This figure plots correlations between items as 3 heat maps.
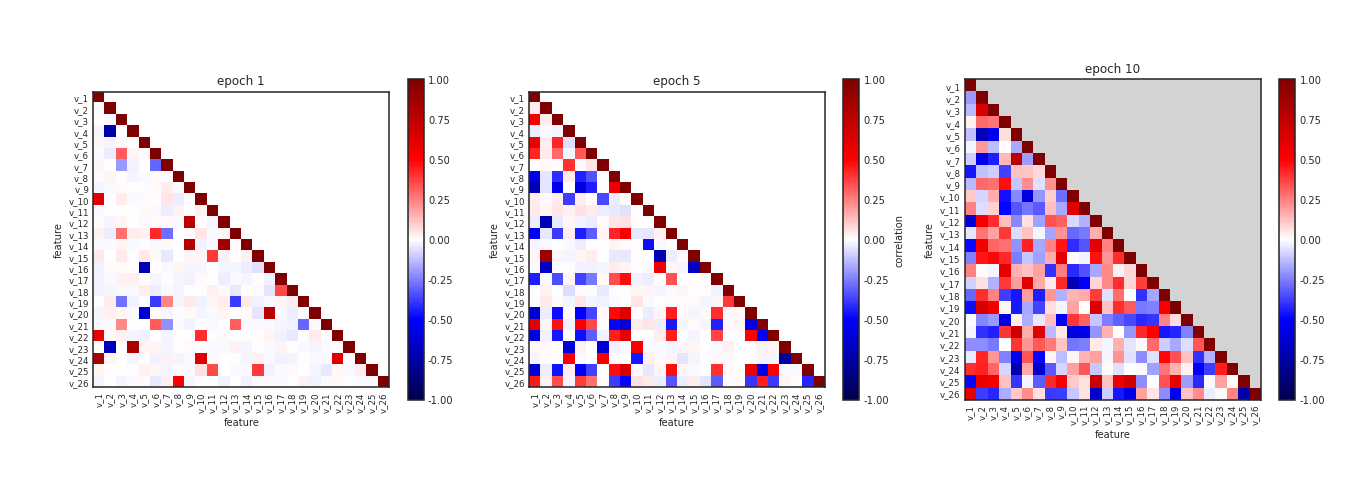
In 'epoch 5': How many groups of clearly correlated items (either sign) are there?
5
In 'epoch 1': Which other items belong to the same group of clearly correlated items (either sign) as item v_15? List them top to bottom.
v_11, v_25
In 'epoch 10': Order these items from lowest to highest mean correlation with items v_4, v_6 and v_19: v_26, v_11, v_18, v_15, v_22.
v_11, v_26, v_22, v_18, v_15
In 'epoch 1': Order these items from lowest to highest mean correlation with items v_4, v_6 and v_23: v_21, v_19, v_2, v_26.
v_2, v_19, v_26, v_21
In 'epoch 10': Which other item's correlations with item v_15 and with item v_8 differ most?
v_4
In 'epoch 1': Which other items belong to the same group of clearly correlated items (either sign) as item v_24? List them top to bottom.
v_1, v_10, v_22
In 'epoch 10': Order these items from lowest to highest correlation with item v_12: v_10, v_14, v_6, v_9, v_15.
v_10, v_6, v_9, v_15, v_14
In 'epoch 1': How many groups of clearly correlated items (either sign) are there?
8
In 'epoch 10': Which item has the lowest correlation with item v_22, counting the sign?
v_24
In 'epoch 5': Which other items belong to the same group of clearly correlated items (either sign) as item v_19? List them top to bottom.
v_18
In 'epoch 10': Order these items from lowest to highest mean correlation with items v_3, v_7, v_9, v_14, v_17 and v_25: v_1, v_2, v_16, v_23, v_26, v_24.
v_26, v_1, v_24, v_23, v_16, v_2
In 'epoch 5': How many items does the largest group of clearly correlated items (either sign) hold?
13
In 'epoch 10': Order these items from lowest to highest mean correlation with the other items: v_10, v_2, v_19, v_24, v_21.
v_10, v_21, v_24, v_19, v_2
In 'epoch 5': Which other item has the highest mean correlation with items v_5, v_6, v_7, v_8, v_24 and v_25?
v_4
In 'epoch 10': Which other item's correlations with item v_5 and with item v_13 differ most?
v_2
